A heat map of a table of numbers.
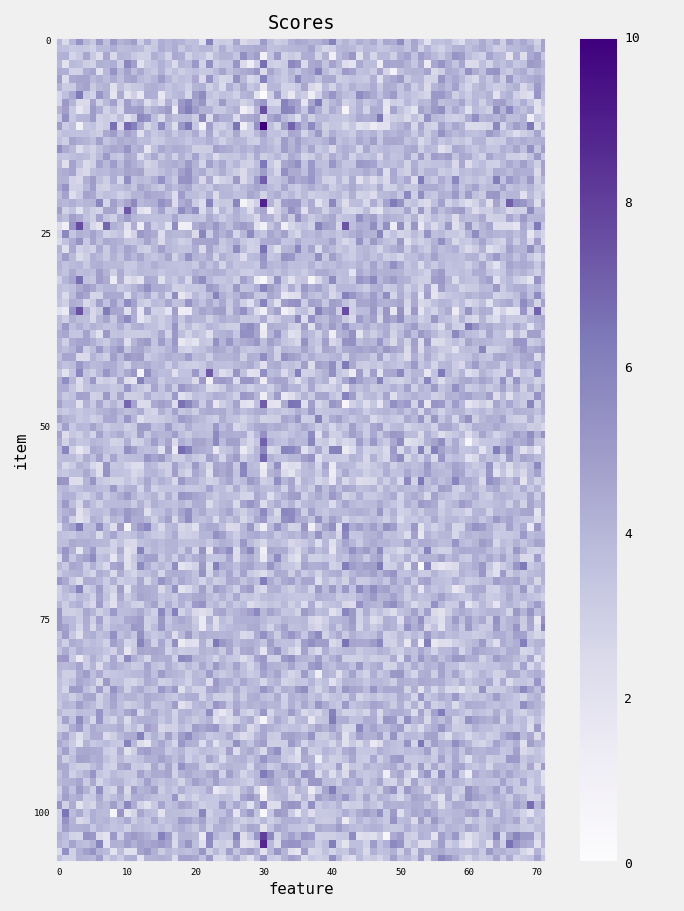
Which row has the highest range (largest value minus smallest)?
11
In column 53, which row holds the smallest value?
68
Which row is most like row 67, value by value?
105
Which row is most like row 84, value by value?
40
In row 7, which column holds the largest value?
3
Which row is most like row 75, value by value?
76
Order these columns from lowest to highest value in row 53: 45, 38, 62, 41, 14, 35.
62, 45, 14, 38, 35, 41
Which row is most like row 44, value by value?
66
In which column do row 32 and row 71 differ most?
30
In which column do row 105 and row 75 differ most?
21
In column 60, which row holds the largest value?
37
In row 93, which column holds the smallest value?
38
